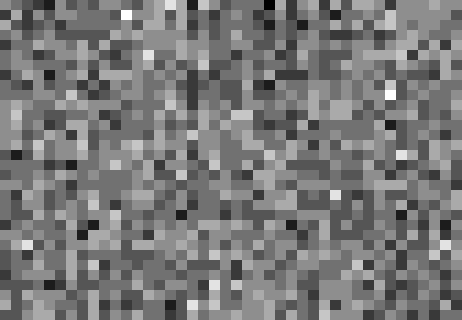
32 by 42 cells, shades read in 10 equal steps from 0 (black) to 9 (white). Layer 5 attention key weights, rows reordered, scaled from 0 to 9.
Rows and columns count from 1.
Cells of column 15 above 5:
7
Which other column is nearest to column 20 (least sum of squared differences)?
30
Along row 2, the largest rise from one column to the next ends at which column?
12
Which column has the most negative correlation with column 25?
16
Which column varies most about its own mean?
36
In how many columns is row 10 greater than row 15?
7
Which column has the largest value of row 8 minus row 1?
25
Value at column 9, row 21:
7
